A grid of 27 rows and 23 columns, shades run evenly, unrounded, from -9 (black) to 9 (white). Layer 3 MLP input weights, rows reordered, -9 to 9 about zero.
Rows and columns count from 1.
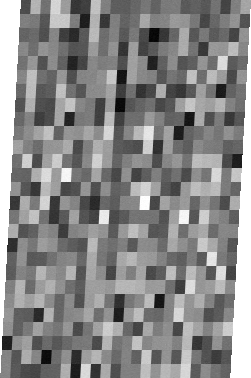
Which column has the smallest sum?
11
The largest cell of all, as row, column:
15, 14
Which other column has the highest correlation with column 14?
13
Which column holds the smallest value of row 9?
18
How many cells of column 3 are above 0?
7
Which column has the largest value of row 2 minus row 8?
4
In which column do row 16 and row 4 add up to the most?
10
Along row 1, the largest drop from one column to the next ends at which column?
6
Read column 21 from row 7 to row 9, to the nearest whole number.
-7 4 0
